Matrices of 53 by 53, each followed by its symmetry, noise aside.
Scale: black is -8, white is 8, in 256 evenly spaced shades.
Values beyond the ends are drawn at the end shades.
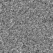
antisymmetric.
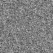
antisymmetric.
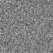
no symmetry.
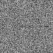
mirrored top to bottom.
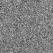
antisymmetric.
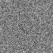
symmetric across the other diagonal.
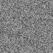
no symmetry.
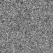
symmetric.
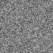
symmetric.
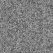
mirrored top to bottom.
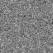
antisymmetric.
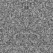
mirrored left to right.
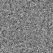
antisymmetric.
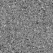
same after a half turn.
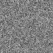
no symmetry.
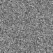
antisymmetric.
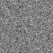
antisymmetric.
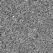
symmetric.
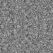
mirrored top to bottom.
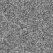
mirrored top to bottom.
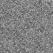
symmetric across the other diagonal.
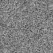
symmetric.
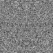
mirrored left to right.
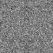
mirrored left to right.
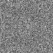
mirrored top to bottom.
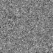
antisymmetric.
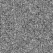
mirrored top to bottom.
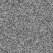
antisymmetric.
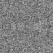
mirrored top to bottom.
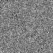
symmetric.
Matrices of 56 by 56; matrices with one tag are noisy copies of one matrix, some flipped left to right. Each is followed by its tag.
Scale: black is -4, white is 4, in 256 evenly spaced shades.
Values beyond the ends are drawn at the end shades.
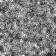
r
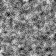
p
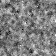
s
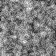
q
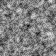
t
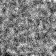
r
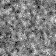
s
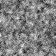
s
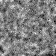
r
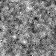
q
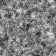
t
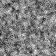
s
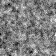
s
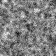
t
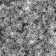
q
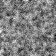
p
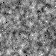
s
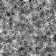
p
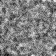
r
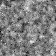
q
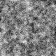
q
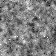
q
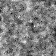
q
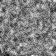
r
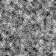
p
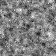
t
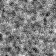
p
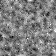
p
